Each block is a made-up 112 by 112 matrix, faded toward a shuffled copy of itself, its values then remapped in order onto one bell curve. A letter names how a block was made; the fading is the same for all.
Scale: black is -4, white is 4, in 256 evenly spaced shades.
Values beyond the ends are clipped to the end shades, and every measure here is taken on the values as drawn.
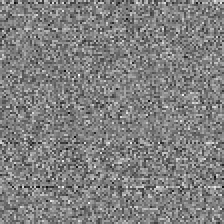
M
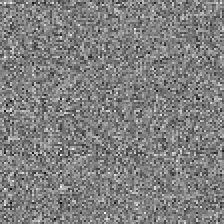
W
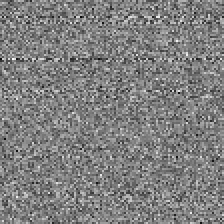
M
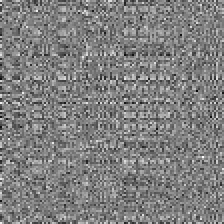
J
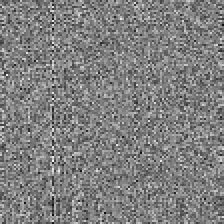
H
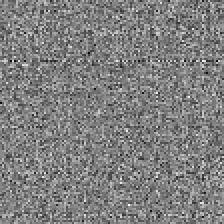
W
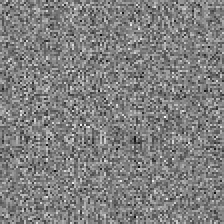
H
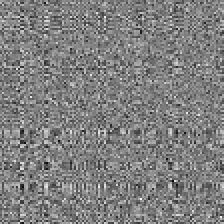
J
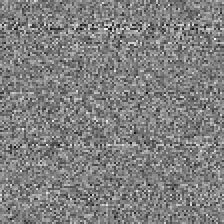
M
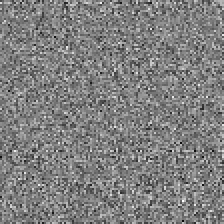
W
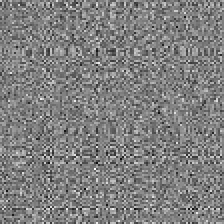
J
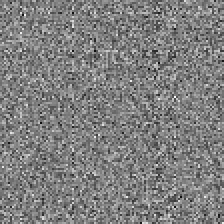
W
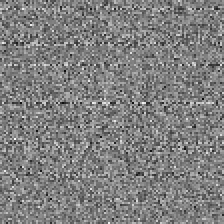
M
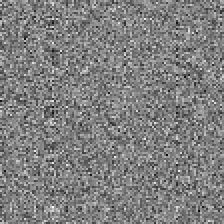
H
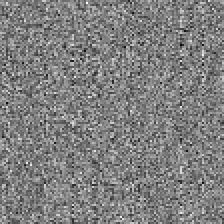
H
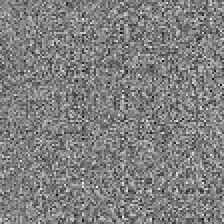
H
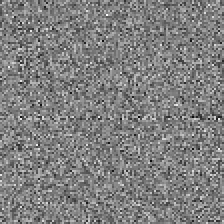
W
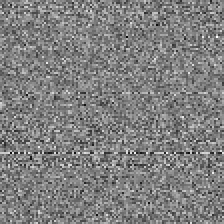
M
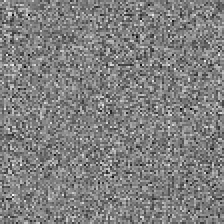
W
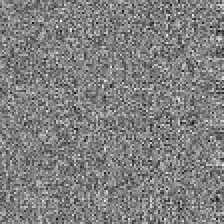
H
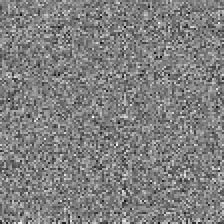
W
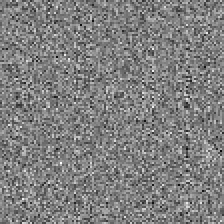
H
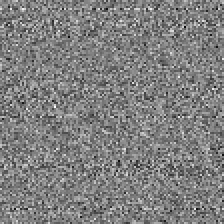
M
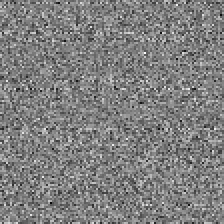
M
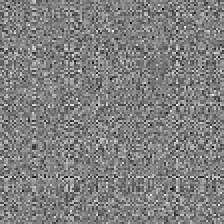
J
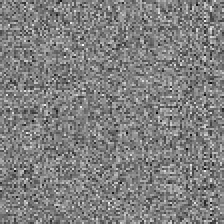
H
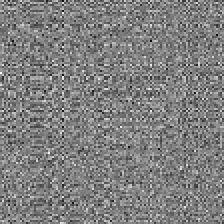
J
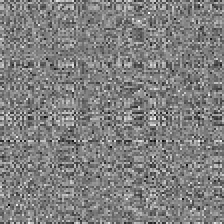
J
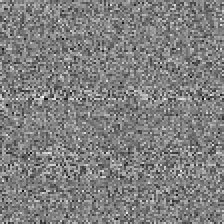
M
